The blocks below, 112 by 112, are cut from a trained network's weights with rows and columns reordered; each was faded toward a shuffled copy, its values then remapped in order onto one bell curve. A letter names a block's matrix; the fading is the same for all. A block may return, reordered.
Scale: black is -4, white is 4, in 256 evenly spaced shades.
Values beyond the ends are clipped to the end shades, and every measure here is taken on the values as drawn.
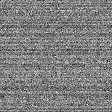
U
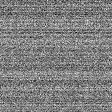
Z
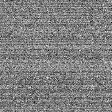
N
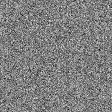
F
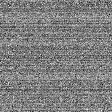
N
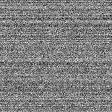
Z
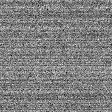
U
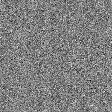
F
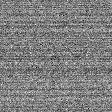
U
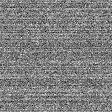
U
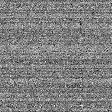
N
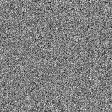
F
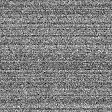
Z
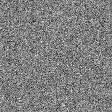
F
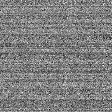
N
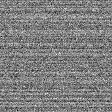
Z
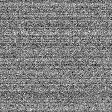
U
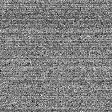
N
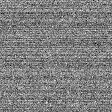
U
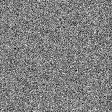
F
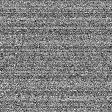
U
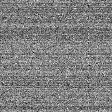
N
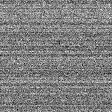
Z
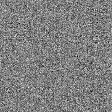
F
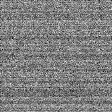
N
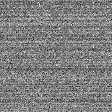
N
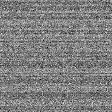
N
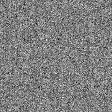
F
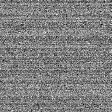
N
